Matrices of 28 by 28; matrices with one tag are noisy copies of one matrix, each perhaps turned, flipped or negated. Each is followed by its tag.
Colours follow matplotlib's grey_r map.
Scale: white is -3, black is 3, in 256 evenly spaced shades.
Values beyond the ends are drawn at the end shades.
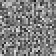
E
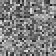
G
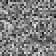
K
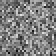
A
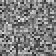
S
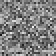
A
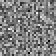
E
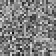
G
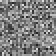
K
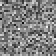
S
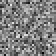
K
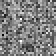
K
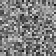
G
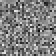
E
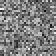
G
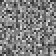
E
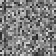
A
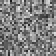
G
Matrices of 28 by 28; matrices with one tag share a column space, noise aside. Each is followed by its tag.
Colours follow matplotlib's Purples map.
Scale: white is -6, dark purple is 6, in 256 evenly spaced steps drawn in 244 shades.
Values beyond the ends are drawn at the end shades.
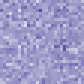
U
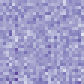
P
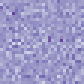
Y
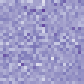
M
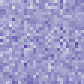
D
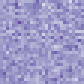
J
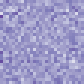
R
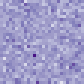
U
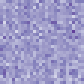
J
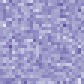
U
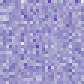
M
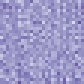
J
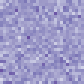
R
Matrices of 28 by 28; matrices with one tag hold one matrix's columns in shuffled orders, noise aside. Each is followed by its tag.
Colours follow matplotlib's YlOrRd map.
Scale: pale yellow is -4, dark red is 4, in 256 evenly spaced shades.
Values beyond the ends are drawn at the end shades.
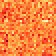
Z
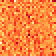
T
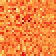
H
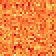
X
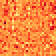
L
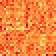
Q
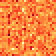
T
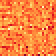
Q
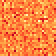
Z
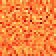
H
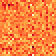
X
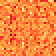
T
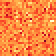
Z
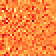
H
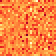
T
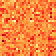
Z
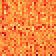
Q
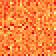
Q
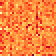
Q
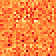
Z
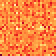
Q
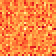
Q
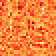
L
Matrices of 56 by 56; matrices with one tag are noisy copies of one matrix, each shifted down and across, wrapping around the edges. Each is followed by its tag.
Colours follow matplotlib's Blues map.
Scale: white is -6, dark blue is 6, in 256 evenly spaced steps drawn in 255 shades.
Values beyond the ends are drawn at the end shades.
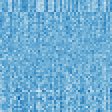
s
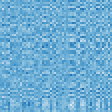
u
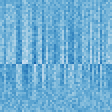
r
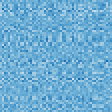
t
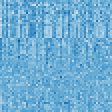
s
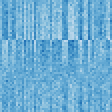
r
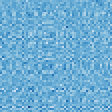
t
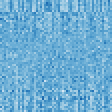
s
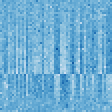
r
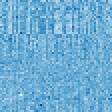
s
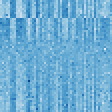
r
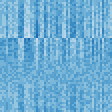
r
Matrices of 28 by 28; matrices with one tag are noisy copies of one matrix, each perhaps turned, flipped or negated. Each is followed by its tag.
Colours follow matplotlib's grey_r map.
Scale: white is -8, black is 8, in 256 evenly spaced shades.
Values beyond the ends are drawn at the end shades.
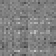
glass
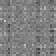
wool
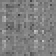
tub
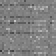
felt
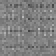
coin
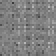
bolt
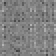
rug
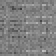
felt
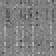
felt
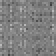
rug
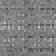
coin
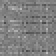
felt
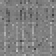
felt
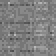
felt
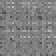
bolt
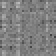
wool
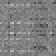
felt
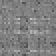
glass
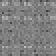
wool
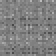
bolt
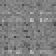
tub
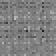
bolt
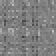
glass
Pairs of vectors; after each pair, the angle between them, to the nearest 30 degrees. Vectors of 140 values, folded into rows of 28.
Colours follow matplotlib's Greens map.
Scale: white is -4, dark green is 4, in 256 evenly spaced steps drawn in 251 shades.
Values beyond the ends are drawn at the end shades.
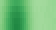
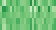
90 degrees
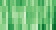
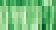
30 degrees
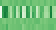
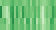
120 degrees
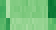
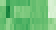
150 degrees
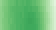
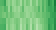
150 degrees
